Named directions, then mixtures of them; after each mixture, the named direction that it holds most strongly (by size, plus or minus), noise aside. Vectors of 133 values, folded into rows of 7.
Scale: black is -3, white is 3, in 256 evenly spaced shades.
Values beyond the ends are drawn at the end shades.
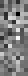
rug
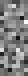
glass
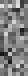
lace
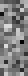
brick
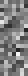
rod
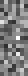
rod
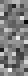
glass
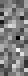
glass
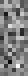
lace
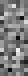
glass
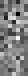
rug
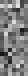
lace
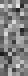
lace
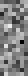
brick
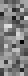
brick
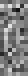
lace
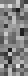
lace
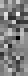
rug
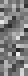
rod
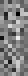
rug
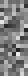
rod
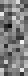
brick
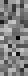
rod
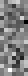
glass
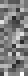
rod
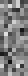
lace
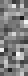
glass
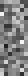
brick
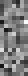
glass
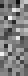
rug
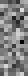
brick
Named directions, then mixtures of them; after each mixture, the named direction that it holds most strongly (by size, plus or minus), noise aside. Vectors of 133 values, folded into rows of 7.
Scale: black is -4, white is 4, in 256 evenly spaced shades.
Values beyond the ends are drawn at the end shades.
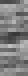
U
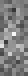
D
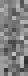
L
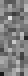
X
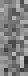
L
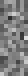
X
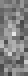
D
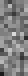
X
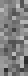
L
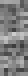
U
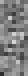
X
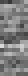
U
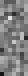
X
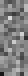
X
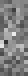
D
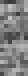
U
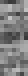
U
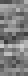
U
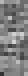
U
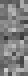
L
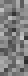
L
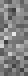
D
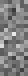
D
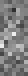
D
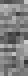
U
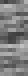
U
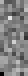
X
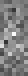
D
